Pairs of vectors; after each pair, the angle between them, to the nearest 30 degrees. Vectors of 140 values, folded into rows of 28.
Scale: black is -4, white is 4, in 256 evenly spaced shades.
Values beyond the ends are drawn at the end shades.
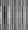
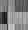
60 degrees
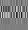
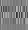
30 degrees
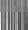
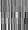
30 degrees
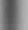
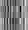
60 degrees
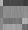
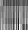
60 degrees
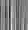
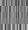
60 degrees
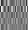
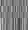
60 degrees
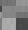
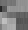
30 degrees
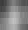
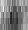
150 degrees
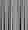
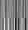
120 degrees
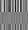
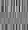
150 degrees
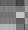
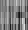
120 degrees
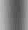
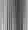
30 degrees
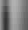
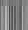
120 degrees
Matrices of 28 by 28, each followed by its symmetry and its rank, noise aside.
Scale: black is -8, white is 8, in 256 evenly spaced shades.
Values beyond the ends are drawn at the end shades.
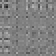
symmetric, rank two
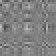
no symmetry, rank two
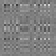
no symmetry, rank one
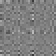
no symmetry, rank two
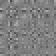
symmetric, rank two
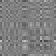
no symmetry, rank two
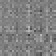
no symmetry, rank three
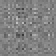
no symmetry, rank three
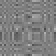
antisymmetric, rank two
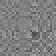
symmetric, rank three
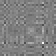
symmetric, rank two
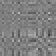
no symmetry, rank two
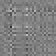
no symmetry, rank two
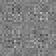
no symmetry, rank three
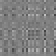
no symmetry, rank one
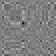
symmetric, rank two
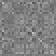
symmetric, rank three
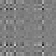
no symmetry, rank one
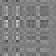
no symmetry, rank one
